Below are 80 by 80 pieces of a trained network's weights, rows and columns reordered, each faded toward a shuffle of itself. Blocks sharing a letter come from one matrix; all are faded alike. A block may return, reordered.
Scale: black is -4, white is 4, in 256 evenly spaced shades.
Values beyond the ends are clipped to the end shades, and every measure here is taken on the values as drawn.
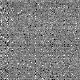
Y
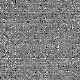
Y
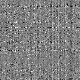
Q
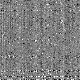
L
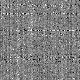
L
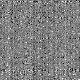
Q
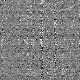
Y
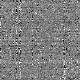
Y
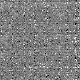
Y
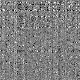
Q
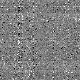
Y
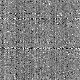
L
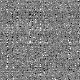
Y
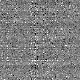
Y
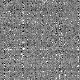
Y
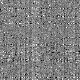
Q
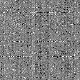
Q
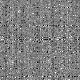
Q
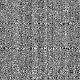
Q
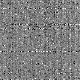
Q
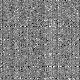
Q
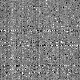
Q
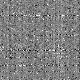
Q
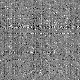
Q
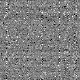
Y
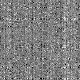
L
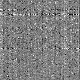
L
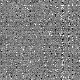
Y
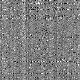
Q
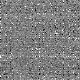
Y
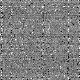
Y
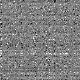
Y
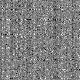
L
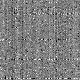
L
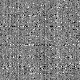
Q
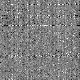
L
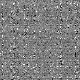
Y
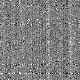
L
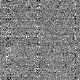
Y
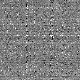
Y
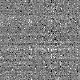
Y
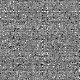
Y
